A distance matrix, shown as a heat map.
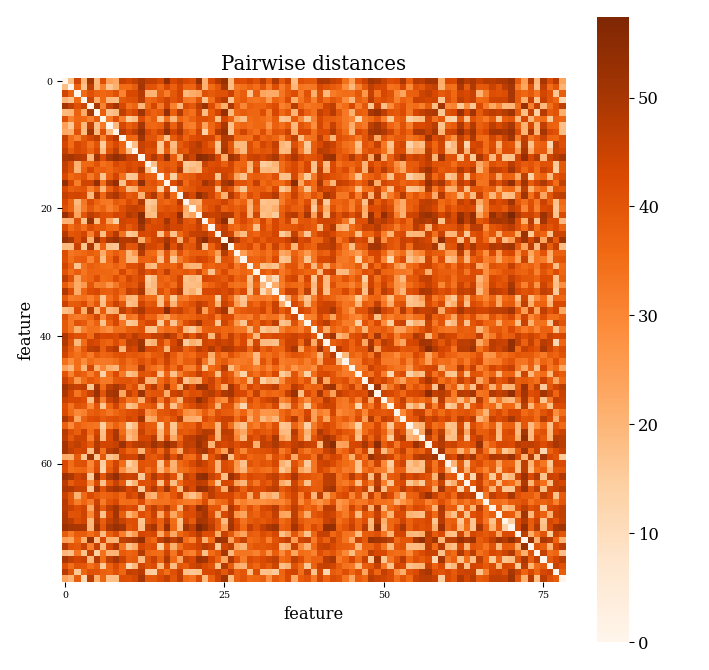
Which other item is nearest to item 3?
78
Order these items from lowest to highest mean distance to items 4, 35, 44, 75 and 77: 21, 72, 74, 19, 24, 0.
24, 19, 74, 21, 72, 0
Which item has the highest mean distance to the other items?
57
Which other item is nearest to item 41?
77
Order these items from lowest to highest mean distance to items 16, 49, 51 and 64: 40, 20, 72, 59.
20, 40, 59, 72
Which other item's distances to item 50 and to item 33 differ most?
21
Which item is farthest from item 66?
0
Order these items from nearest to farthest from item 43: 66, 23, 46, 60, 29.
23, 66, 29, 46, 60
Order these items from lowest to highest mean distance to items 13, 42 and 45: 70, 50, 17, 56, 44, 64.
44, 17, 50, 56, 64, 70
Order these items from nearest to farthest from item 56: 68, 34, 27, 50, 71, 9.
68, 71, 34, 27, 50, 9
